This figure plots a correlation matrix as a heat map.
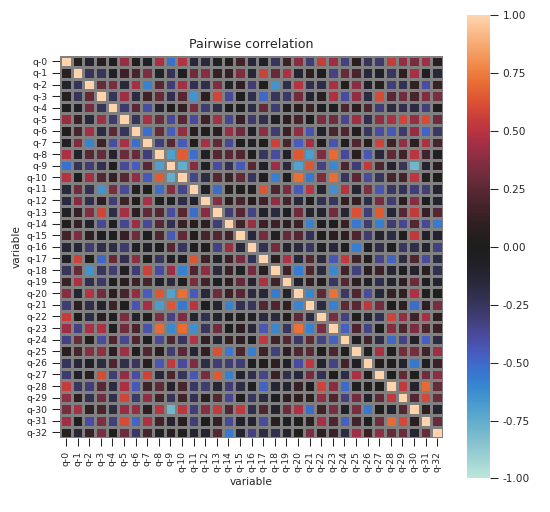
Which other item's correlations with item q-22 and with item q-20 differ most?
q-2
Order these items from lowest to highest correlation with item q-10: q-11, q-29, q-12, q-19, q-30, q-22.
q-11, q-12, q-19, q-29, q-22, q-30
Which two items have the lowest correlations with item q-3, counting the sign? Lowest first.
q-11, q-17
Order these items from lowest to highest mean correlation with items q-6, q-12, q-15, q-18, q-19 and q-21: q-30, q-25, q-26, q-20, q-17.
q-20, q-26, q-25, q-30, q-17
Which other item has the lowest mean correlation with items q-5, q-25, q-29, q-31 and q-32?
q-14
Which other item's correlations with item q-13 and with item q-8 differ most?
q-27
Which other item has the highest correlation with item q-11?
q-17
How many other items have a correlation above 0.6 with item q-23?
3
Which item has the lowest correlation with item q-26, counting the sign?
q-30
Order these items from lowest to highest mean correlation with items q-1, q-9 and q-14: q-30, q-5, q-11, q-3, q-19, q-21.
q-3, q-5, q-30, q-21, q-19, q-11
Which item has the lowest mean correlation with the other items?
q-9
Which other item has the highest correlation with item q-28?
q-31
